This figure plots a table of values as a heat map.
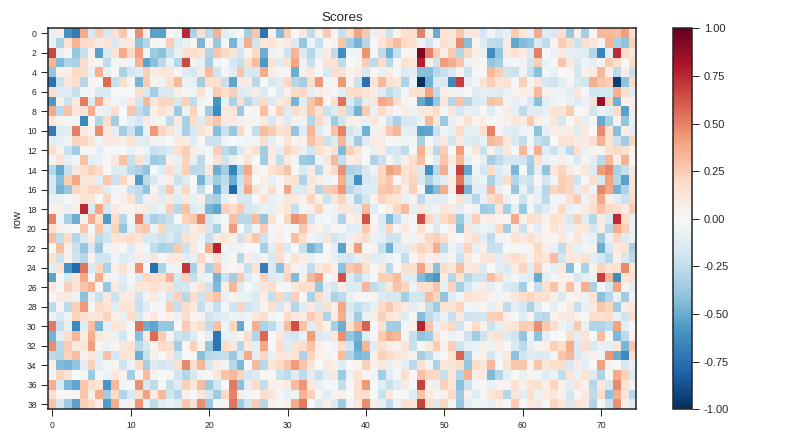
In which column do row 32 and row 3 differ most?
27
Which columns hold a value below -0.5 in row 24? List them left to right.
2, 3, 13, 27
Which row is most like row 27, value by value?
9
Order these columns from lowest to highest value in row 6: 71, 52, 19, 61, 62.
71, 52, 61, 19, 62
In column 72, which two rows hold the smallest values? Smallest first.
5, 25
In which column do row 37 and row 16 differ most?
23
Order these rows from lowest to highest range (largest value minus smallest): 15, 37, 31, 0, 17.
17, 37, 15, 31, 0
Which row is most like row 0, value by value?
24
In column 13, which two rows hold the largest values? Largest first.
31, 10
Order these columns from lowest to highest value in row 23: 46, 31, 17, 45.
45, 17, 46, 31
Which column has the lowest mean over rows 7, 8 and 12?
21
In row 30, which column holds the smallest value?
3
